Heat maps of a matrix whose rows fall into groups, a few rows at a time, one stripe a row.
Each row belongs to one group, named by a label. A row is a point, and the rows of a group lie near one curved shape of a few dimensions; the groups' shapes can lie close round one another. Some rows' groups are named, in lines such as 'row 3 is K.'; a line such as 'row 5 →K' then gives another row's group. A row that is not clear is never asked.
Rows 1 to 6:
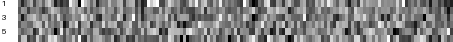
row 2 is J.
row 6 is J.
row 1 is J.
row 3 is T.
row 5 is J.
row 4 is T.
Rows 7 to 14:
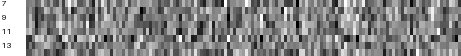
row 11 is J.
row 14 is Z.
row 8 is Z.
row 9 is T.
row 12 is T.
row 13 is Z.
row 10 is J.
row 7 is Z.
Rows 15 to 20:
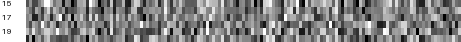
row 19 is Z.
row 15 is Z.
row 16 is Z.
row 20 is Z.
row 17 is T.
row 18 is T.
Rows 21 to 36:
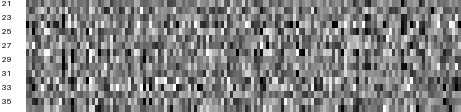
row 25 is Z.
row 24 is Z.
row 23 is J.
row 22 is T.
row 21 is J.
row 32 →J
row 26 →T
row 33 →J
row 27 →Z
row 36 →Z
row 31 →Z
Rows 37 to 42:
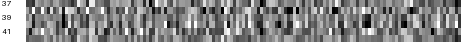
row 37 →J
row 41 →T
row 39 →J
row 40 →J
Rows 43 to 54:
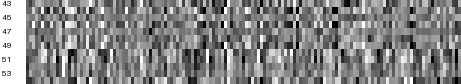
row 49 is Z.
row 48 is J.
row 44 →Z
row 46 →Z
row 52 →T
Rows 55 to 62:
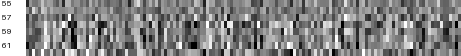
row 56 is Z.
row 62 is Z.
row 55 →Z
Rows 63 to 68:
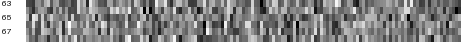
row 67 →Z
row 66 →Z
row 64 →J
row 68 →T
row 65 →Z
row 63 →J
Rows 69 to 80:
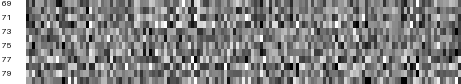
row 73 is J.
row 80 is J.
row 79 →Z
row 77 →Z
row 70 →J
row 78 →Z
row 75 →J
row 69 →Z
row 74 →T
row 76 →J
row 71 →Z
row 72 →J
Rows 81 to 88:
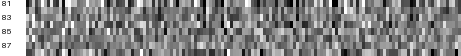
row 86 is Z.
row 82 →Z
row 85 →T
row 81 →Z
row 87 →Z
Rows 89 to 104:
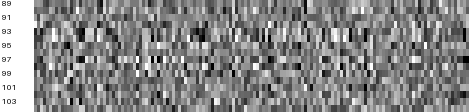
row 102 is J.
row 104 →Z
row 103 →Z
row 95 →Z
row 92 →Z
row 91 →Z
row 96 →Z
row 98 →Z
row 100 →J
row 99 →T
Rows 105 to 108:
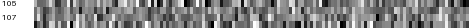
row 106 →T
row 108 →Z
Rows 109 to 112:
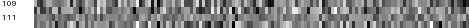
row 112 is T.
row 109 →J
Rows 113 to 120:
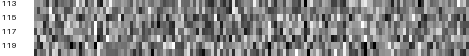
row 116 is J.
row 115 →T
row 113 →Z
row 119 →J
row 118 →Z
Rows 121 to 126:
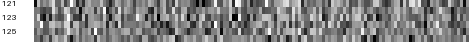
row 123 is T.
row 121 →T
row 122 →T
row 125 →J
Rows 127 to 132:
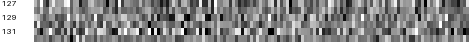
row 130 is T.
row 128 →Z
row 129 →J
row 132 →J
